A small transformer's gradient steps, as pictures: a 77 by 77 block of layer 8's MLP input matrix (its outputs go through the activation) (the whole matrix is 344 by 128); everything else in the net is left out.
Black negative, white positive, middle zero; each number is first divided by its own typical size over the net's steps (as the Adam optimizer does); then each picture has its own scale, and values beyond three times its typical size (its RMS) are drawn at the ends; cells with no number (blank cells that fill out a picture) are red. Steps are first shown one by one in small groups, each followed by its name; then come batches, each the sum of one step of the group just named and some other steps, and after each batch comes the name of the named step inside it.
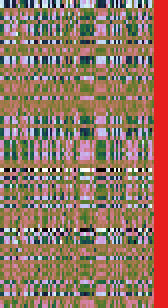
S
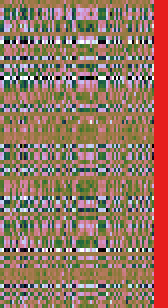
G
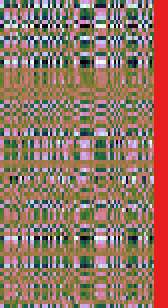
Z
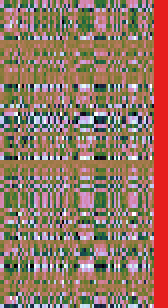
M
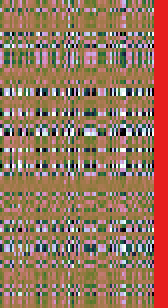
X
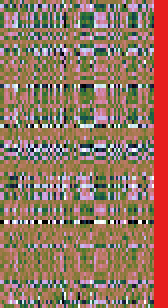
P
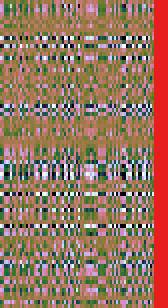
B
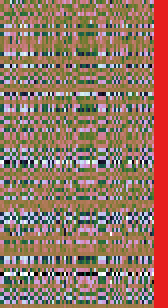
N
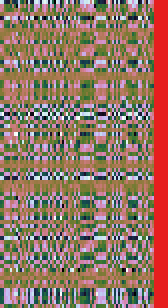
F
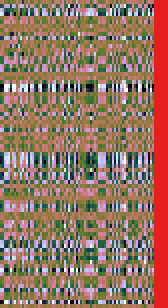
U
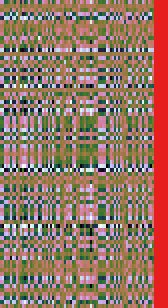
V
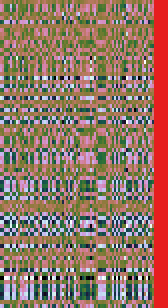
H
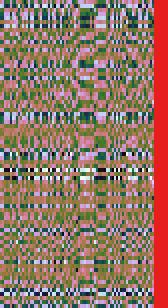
S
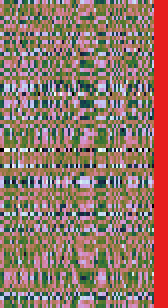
X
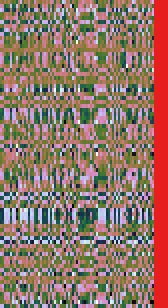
P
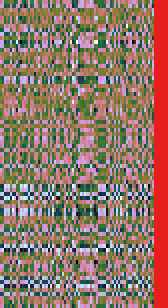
G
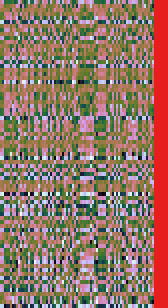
M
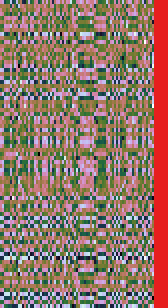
N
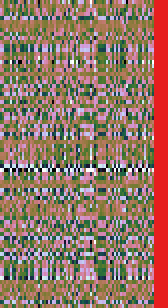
V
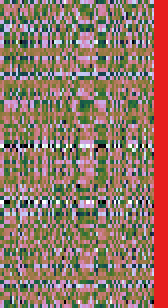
G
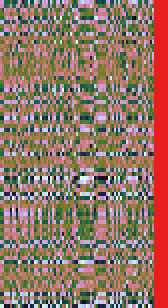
P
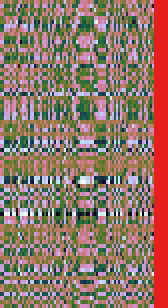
N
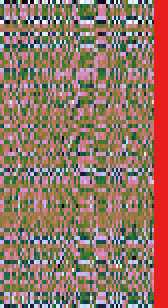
F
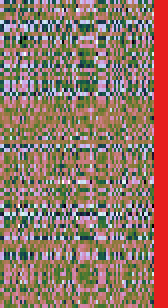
Z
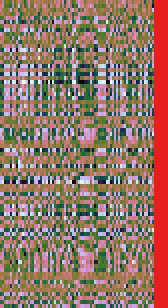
X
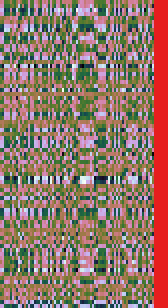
G
